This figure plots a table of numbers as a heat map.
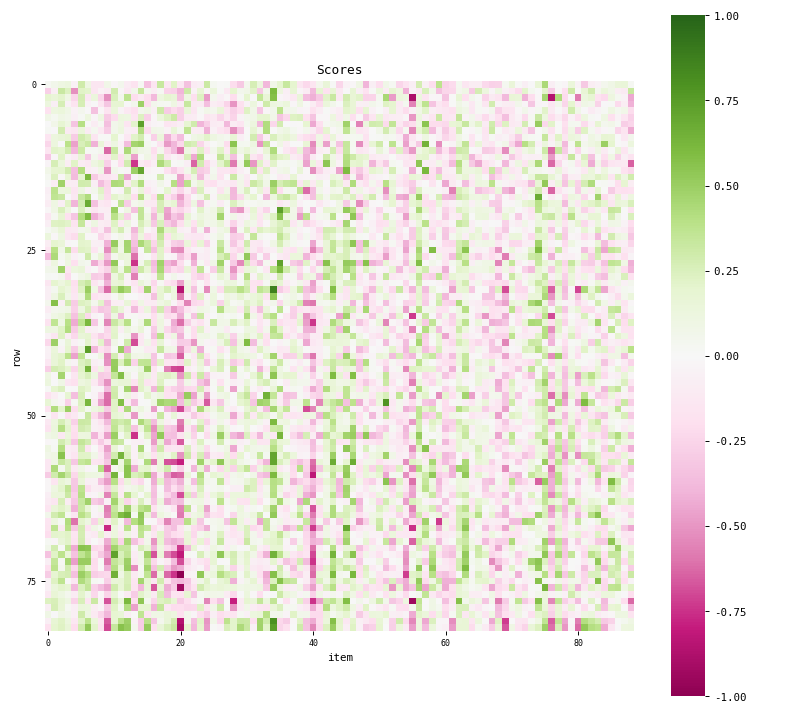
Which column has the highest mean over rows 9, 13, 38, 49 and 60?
45
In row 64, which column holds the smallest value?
40
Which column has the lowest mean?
20
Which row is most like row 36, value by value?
72
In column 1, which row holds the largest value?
33
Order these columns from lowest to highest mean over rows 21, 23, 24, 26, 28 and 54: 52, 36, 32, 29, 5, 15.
29, 32, 52, 15, 36, 5
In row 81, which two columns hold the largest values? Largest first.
34, 43
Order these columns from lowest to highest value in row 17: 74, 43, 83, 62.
43, 62, 83, 74
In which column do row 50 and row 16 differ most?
51
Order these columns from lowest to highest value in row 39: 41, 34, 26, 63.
41, 34, 26, 63
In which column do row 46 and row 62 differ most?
13
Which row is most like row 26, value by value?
39
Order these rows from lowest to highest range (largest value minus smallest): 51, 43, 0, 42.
0, 42, 51, 43
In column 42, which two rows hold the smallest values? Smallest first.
9, 66
